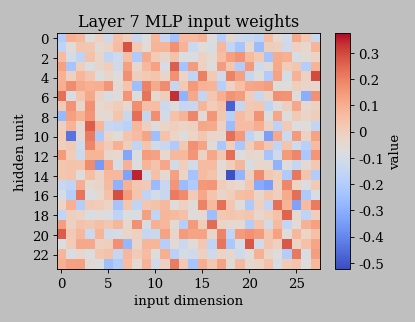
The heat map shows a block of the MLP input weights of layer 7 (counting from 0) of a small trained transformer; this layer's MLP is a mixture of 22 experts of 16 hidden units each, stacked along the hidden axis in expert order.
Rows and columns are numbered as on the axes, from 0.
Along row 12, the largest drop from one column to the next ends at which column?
26
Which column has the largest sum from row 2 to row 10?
3
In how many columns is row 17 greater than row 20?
14
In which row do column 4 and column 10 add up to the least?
10
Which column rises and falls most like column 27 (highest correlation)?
18
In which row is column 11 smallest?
21
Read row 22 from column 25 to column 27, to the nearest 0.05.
0.2 -0.1 0.15
